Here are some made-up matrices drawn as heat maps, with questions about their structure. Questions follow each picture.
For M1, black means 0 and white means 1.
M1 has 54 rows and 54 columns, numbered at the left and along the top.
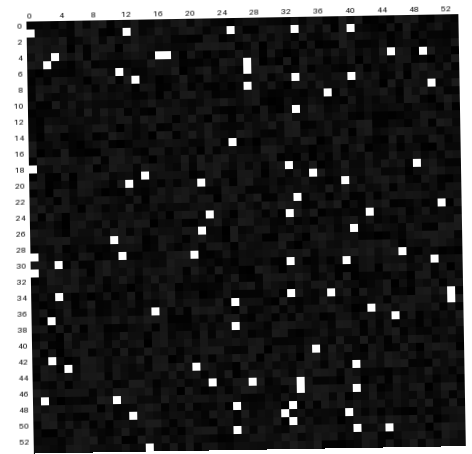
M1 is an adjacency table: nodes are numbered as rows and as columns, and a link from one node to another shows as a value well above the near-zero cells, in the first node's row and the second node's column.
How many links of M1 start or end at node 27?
5
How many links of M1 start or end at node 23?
1
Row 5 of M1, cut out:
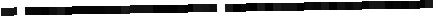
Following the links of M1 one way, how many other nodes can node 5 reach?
3
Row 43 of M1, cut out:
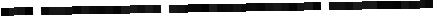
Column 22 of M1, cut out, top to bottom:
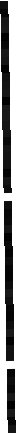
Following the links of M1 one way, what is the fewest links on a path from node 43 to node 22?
3
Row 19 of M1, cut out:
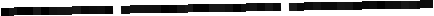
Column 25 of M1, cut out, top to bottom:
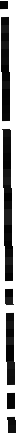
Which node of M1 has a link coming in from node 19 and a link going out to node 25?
node 35
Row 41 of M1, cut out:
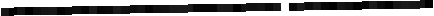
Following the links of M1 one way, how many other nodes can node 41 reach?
3
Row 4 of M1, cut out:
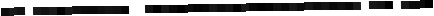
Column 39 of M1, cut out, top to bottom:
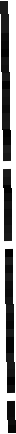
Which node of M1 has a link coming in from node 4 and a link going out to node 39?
node 49
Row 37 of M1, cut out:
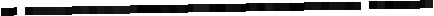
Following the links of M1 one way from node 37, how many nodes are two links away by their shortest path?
3
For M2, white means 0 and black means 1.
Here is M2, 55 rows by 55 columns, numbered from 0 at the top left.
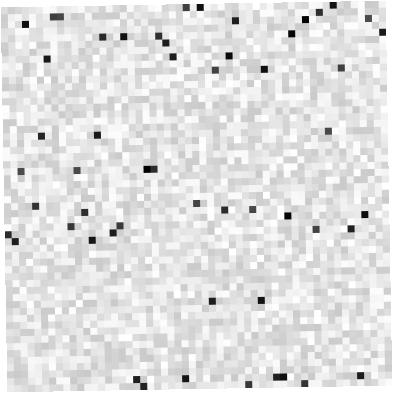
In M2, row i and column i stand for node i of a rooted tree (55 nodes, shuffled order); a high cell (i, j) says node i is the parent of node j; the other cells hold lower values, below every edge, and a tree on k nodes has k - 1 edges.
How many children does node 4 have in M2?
5
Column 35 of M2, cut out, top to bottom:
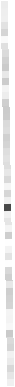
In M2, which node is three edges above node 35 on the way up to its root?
54
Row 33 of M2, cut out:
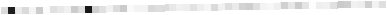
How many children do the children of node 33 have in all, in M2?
3
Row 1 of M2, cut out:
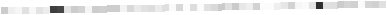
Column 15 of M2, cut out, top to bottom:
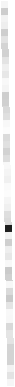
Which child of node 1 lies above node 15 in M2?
7
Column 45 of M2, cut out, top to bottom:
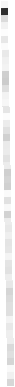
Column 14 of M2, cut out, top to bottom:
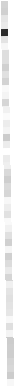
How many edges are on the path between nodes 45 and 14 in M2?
7
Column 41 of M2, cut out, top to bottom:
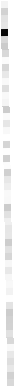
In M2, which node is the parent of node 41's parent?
28
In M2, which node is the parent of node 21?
23
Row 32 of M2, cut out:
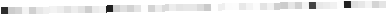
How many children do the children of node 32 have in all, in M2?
3
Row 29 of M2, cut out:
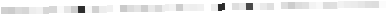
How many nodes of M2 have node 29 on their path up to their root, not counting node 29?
10
